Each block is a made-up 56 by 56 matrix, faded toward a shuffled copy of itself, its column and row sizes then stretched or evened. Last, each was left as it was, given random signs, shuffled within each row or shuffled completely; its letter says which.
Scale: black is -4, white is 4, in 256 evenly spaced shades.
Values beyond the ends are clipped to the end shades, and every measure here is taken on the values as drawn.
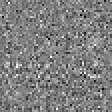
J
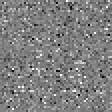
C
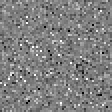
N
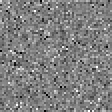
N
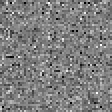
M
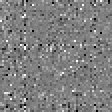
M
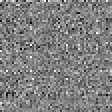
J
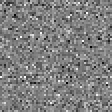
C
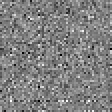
M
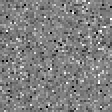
N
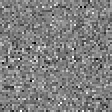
C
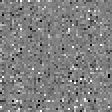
M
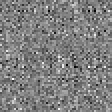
J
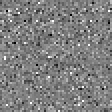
C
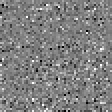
M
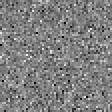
N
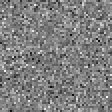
N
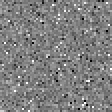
N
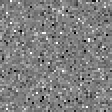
N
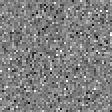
N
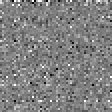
M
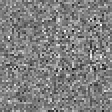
M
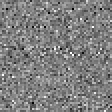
C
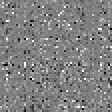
M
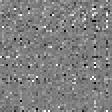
M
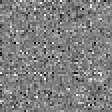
J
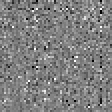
J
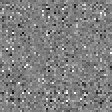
J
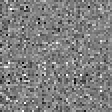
M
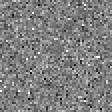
N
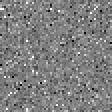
N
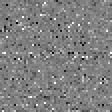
C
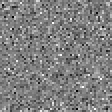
C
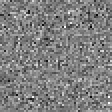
C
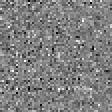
J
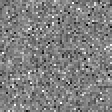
N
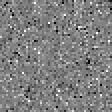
N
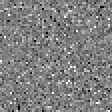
N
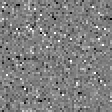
N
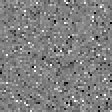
N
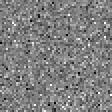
N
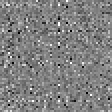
M
